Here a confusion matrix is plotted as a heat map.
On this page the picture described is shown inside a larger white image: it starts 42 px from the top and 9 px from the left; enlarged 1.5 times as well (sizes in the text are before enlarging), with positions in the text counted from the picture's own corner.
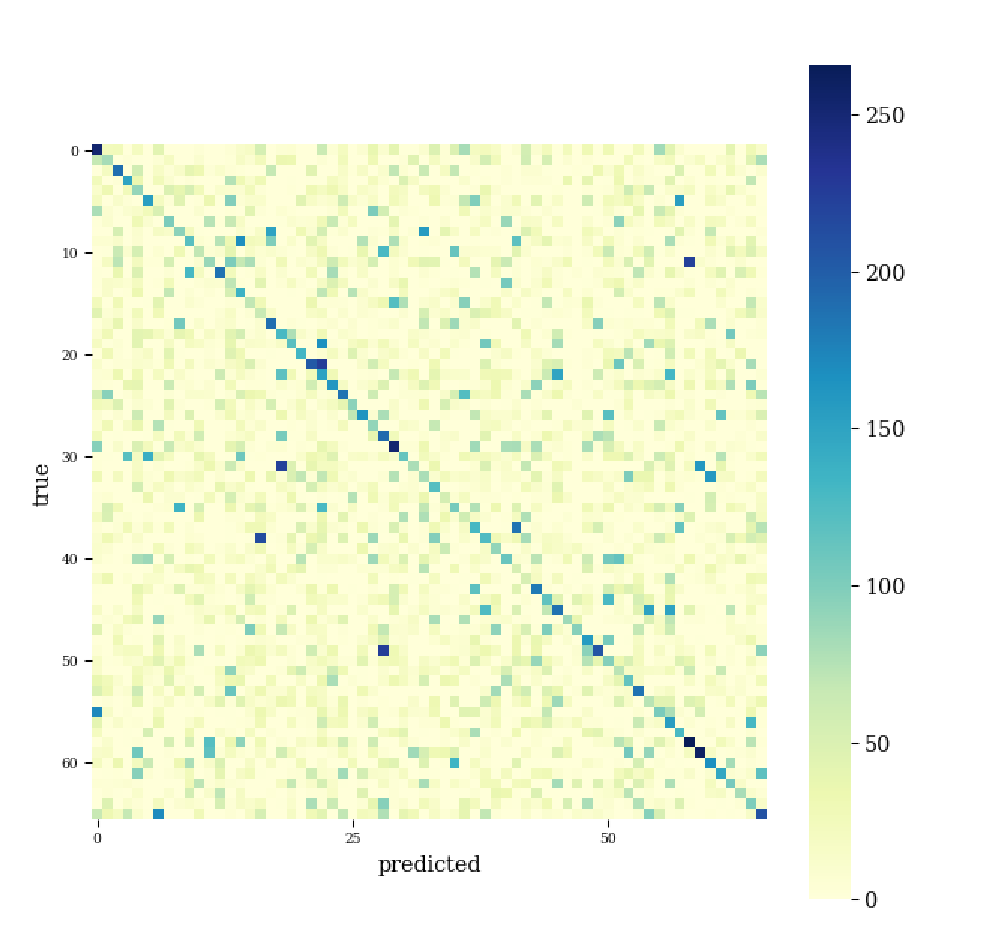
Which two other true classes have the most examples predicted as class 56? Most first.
45, 22
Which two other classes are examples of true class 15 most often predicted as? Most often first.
29, 36
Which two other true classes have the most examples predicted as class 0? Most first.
55, 29
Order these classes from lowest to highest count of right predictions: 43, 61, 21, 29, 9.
9, 61, 43, 21, 29
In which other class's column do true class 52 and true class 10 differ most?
28
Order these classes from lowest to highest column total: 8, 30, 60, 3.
3, 8, 30, 60
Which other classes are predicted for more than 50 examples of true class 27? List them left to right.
6, 33, 55
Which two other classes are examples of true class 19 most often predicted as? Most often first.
22, 38
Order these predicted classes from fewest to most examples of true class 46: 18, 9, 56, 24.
9, 18, 24, 56
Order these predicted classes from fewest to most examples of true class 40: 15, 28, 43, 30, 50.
15, 28, 30, 43, 50
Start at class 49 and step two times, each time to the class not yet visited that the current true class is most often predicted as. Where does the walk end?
18
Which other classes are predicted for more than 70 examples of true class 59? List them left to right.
4, 11, 31, 52, 54
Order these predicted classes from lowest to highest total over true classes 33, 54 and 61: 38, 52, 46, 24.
46, 52, 38, 24
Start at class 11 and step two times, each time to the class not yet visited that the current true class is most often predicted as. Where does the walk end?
14
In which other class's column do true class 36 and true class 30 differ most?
5
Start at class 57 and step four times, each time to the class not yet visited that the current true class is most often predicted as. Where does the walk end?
60
